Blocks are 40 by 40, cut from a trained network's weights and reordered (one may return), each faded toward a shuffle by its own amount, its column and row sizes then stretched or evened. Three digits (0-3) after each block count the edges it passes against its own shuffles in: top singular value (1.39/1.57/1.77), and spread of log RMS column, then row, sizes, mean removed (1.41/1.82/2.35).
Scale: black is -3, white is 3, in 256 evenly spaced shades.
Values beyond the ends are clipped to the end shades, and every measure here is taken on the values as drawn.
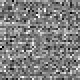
0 0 0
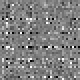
2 2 3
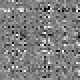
1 3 3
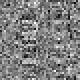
3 2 0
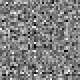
3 1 1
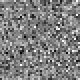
1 0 1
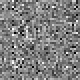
1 2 1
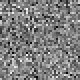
1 1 0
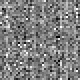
0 1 0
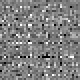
1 2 3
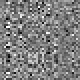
3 3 0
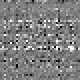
1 2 3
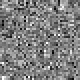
2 0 2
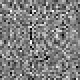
3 2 0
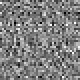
3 0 2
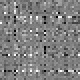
3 2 3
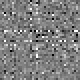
1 2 3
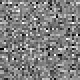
1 0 2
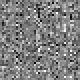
0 3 0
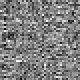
3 1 0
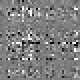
1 3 3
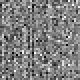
1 0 1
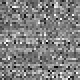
0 0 2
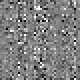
1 3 2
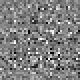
2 2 3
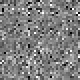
1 2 2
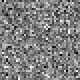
0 1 1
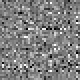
0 2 2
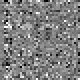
1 3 2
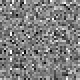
2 1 1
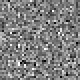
0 0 1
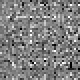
0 2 1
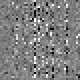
1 3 0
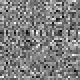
3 0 2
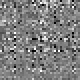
0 3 3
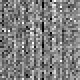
3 2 0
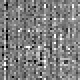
3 2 2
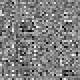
2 1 3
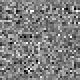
1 0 2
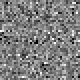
0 0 2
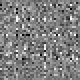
1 2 2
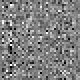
1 3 0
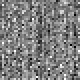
1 1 0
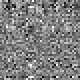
2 1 2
